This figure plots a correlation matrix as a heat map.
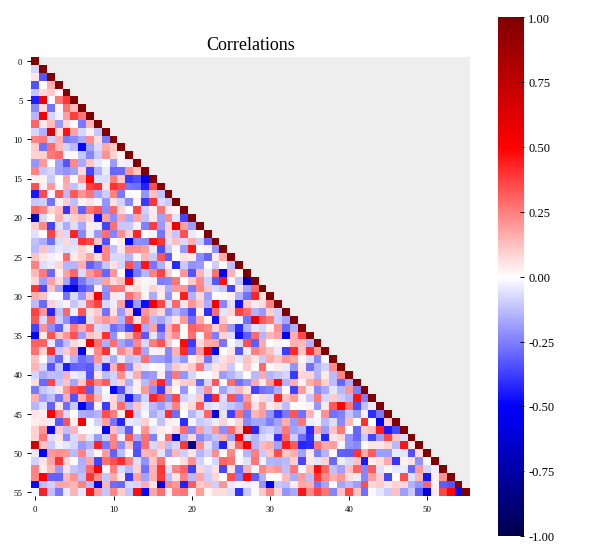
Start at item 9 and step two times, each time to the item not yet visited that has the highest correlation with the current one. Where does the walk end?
45
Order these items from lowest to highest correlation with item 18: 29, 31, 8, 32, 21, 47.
32, 8, 47, 29, 31, 21
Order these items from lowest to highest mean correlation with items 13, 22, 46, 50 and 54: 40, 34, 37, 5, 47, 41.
47, 40, 41, 37, 5, 34
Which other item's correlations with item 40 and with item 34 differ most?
7
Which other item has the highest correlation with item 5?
1
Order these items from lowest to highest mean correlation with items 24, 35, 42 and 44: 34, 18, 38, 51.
51, 38, 18, 34
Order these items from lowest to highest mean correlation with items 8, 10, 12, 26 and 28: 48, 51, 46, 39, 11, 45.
46, 39, 11, 51, 48, 45
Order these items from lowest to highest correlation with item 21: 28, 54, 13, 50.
50, 13, 54, 28
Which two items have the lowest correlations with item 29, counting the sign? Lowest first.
5, 4
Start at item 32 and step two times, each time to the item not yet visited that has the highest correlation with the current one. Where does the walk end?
0
